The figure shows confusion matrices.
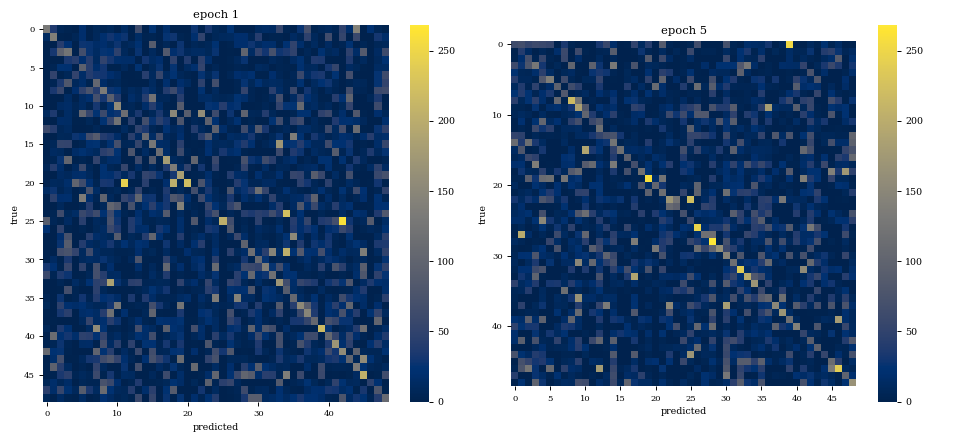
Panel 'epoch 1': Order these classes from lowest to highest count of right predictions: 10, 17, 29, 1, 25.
29, 1, 10, 17, 25
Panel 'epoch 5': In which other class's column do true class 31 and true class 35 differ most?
9
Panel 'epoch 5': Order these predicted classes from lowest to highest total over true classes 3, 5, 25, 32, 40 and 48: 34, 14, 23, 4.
23, 34, 14, 4
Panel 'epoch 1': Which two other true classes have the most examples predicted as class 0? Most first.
42, 25
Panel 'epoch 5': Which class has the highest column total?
30
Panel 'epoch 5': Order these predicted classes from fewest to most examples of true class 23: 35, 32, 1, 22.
32, 1, 35, 22
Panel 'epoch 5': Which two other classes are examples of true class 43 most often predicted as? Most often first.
26, 30
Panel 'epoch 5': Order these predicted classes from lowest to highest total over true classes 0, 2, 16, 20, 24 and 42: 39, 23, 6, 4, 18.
23, 6, 18, 4, 39
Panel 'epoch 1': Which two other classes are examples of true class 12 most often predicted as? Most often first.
10, 23
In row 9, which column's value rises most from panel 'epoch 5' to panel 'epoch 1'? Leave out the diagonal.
15
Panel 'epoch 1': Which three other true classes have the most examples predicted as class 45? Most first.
43, 29, 39
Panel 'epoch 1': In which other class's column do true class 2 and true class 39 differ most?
7
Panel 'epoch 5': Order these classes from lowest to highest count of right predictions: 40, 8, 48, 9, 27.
27, 40, 48, 9, 8
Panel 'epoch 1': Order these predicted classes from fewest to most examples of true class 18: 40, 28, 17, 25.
25, 40, 17, 28
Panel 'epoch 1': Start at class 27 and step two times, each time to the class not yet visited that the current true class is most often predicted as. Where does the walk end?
24
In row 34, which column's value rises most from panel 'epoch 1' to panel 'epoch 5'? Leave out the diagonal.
30
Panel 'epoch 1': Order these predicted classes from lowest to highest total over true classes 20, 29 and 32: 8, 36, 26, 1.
1, 26, 8, 36
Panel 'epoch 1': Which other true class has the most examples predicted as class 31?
39
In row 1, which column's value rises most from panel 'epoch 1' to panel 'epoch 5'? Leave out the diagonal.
14
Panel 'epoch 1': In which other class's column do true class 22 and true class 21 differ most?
5
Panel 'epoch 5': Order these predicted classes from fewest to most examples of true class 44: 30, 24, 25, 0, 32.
24, 32, 30, 0, 25
